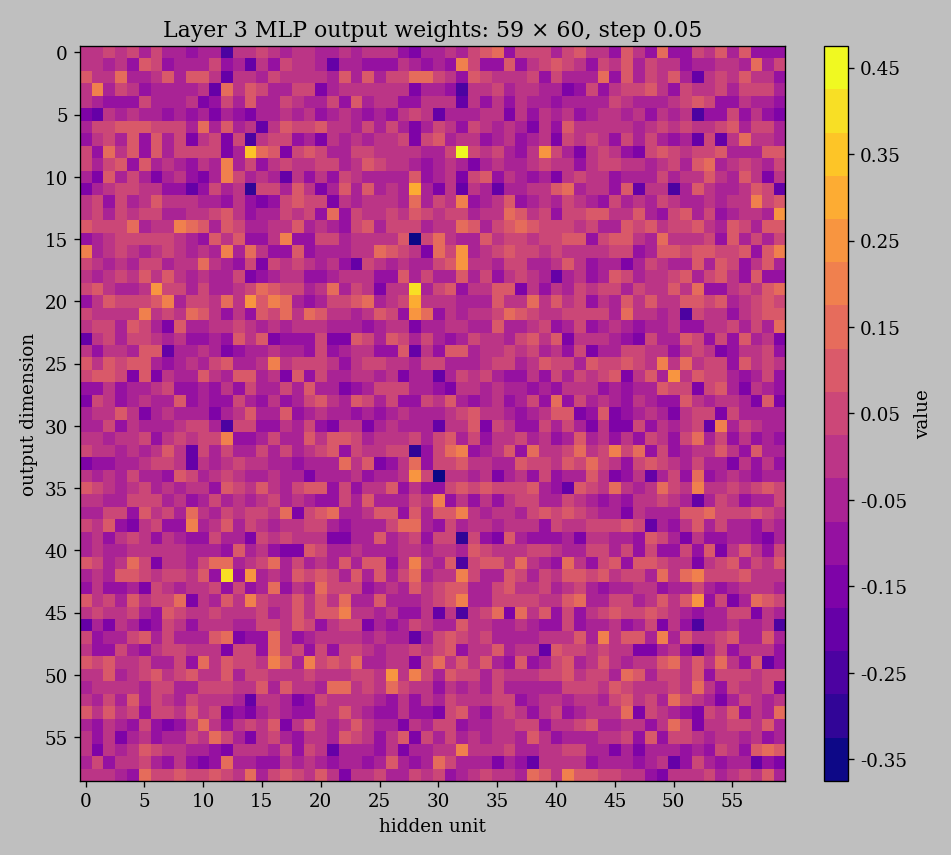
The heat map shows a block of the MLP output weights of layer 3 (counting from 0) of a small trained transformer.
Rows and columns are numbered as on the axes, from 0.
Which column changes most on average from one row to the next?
32
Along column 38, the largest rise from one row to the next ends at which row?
58
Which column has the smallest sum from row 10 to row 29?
22
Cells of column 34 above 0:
13
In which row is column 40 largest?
28
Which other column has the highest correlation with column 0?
59
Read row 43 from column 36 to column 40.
0.1 0 0 0.05 -0.05
